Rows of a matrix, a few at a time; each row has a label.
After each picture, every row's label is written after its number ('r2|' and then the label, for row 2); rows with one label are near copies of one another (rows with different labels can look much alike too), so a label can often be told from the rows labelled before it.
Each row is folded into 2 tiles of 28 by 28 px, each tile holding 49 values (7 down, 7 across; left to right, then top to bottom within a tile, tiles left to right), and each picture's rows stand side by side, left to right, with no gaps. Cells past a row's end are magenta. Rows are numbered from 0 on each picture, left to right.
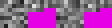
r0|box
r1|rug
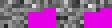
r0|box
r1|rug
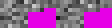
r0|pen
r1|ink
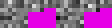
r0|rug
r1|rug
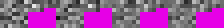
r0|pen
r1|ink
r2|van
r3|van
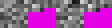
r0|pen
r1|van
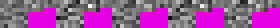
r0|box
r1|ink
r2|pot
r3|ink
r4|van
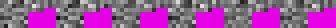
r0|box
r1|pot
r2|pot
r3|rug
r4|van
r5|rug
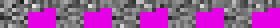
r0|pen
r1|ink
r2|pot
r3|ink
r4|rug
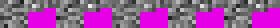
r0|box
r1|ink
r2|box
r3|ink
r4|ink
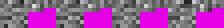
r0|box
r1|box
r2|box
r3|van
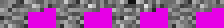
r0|pot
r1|box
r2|van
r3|box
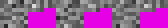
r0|box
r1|pot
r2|box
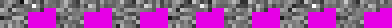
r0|ink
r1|rug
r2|box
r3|ink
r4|van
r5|ink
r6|rug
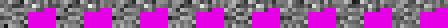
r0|box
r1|ink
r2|ink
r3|ink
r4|pen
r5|rug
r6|van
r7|pen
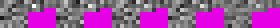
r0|ink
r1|rug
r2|pen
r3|ink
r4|box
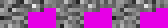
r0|ink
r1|box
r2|ink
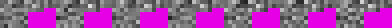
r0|box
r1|ink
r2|rug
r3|ink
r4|van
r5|van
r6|pen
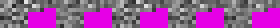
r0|pen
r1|box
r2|pen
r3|pen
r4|rug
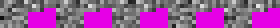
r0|ink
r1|rug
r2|van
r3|box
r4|rug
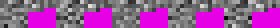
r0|box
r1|pen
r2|van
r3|ink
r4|pot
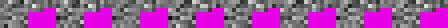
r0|box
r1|rug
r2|ink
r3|pot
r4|pot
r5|van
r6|ink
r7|pen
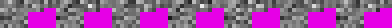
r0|rug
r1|ink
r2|van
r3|ink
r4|pen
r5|ink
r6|rug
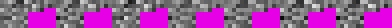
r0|van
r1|pot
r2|van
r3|pot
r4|pot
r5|pot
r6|pot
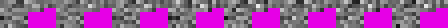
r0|pot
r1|box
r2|pen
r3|rug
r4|ink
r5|van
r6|van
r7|box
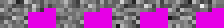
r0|van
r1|rug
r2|box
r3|ink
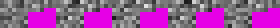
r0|rug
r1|van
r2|ink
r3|van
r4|box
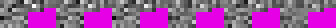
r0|ink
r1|box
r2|ink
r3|rug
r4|box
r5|rug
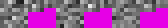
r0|van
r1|box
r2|ink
